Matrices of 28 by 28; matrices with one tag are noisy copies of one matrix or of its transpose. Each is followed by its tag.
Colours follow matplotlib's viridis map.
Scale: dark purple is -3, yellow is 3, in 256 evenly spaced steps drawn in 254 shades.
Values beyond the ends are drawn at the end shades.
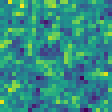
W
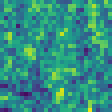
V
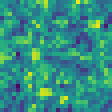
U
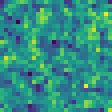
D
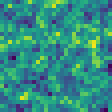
U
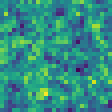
U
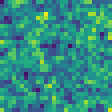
D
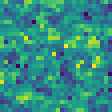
U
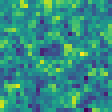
W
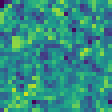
D
